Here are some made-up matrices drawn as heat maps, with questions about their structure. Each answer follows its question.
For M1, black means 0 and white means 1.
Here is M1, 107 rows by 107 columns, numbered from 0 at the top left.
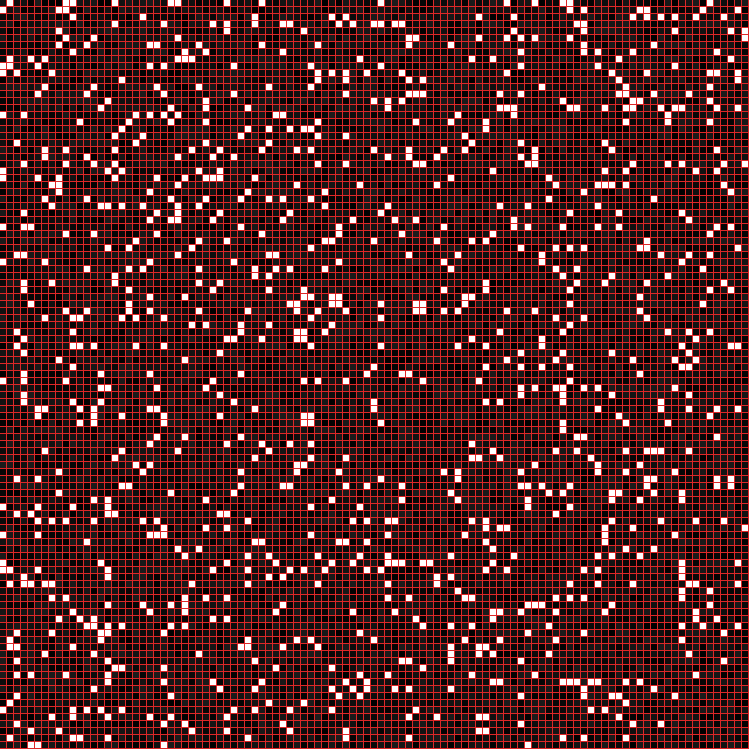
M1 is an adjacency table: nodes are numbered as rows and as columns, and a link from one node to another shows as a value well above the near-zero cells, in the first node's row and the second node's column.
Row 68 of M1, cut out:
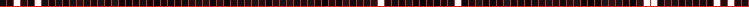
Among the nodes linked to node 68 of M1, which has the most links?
node 2
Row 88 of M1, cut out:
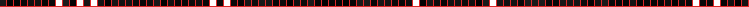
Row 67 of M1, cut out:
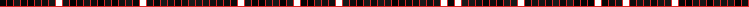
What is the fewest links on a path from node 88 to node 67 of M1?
2
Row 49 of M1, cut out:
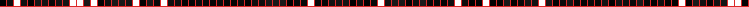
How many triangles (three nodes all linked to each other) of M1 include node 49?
8
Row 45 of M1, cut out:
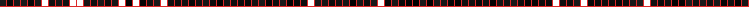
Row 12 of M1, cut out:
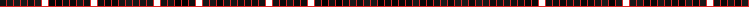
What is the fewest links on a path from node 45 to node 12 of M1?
2
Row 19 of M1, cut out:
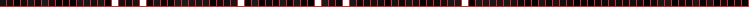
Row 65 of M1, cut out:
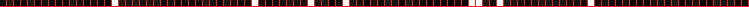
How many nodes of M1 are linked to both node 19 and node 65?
2
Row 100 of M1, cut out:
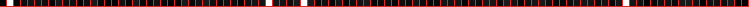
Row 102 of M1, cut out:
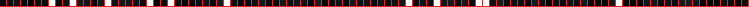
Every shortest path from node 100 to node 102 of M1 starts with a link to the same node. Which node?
node 89
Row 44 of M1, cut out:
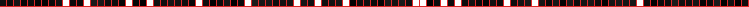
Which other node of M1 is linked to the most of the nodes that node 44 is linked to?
node 23
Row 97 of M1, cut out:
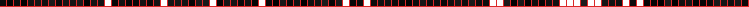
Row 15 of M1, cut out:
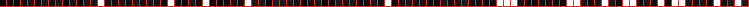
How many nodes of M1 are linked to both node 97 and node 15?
4
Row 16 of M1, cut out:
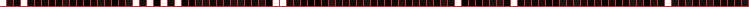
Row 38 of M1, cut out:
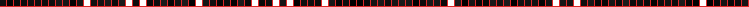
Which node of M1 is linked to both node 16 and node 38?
node 39
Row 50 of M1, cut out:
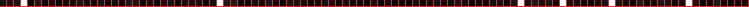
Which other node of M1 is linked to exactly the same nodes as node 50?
node 56
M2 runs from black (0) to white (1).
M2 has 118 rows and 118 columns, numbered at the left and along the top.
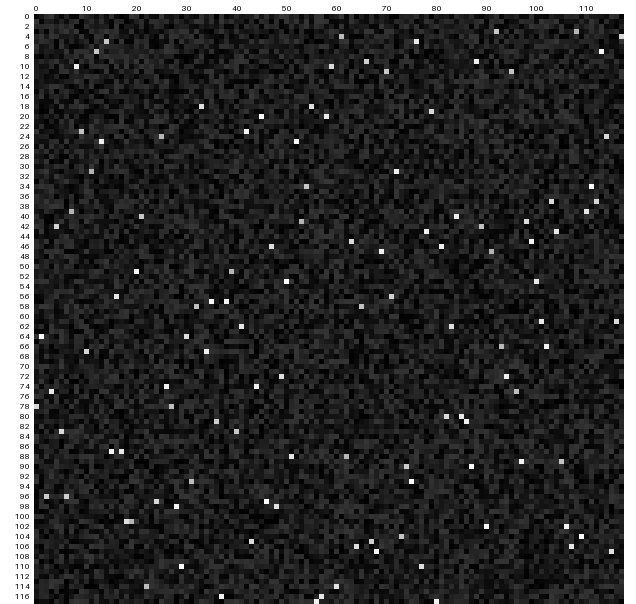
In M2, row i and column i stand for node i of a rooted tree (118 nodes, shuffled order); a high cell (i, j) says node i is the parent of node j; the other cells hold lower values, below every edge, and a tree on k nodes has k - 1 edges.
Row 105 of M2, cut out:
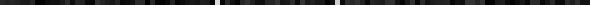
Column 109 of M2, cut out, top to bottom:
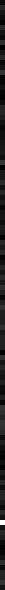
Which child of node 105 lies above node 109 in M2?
43
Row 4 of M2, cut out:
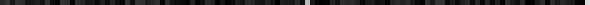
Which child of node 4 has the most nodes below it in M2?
61
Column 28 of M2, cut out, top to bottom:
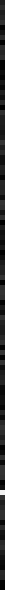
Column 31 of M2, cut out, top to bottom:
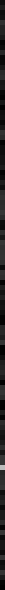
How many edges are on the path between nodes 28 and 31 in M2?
8
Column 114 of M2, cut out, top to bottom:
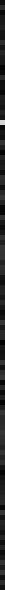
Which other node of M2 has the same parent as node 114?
25
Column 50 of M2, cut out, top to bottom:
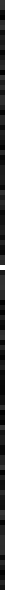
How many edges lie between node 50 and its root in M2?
6
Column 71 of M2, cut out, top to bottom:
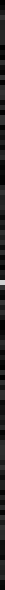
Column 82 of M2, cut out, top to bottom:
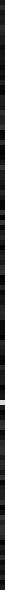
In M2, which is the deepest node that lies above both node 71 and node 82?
117
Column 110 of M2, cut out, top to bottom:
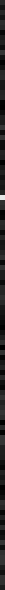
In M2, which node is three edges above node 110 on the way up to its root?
88
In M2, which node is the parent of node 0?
78
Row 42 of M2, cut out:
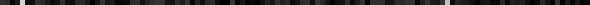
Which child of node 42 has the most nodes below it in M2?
89
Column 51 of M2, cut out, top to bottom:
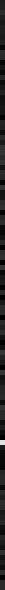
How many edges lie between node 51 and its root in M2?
3
